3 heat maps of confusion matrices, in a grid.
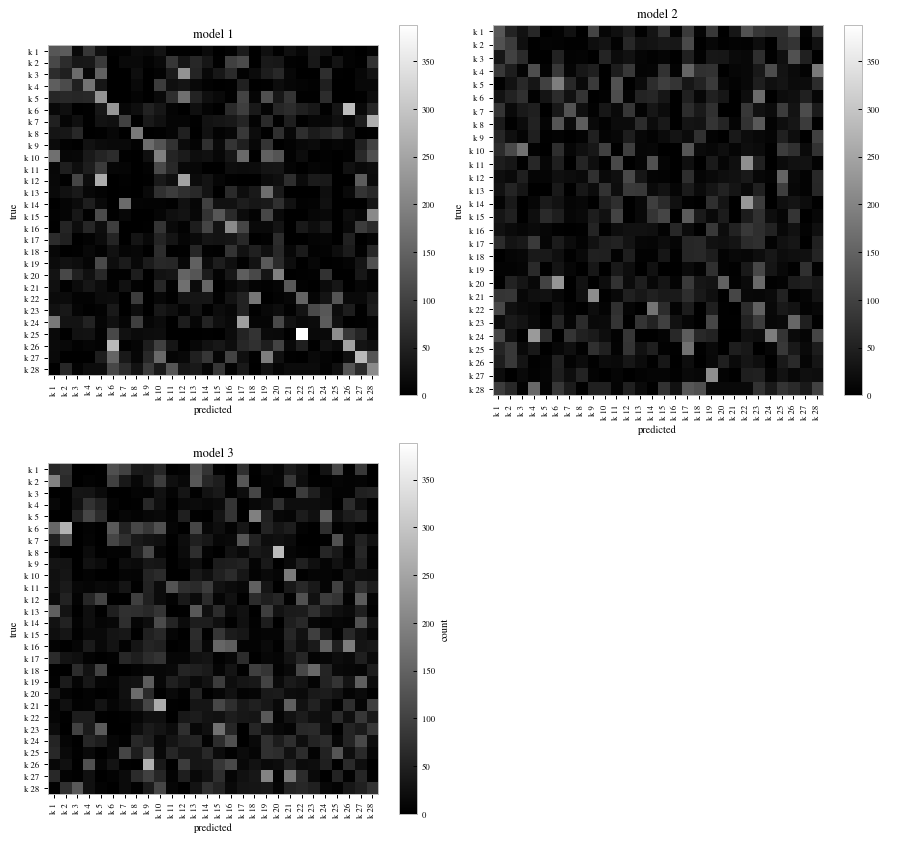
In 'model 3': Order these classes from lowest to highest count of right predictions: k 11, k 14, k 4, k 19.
k 14, k 4, k 19, k 11
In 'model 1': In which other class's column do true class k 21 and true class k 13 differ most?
k 19
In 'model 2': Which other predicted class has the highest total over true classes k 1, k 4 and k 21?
k 9
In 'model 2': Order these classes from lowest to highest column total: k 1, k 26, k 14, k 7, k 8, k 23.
k 7, k 8, k 14, k 26, k 1, k 23
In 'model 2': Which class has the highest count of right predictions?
k 24
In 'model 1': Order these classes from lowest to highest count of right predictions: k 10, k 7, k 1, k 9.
k 7, k 1, k 9, k 10
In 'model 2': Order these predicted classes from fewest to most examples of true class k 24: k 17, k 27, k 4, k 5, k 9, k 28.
k 27, k 9, k 5, k 28, k 17, k 4
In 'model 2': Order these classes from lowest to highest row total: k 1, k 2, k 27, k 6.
k 27, k 2, k 6, k 1
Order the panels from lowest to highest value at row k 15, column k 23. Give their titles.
model 1, model 2, model 3
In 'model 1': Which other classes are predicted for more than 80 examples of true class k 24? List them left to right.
k 1, k 8, k 17, k 20
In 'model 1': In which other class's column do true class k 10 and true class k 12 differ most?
k 5
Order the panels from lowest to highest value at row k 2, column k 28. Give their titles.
model 3, model 2, model 1
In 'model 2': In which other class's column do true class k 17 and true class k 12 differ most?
k 25
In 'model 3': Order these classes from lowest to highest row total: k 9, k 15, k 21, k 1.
k 9, k 15, k 1, k 21
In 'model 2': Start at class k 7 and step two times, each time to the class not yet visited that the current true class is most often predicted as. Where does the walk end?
k 19
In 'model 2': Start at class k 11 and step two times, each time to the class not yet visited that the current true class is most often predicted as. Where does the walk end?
k 14
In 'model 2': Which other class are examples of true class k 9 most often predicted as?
k 28
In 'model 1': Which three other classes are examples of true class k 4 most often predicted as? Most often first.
k 1, k 2, k 10
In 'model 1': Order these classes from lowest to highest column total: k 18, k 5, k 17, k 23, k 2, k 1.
k 23, k 18, k 2, k 1, k 5, k 17
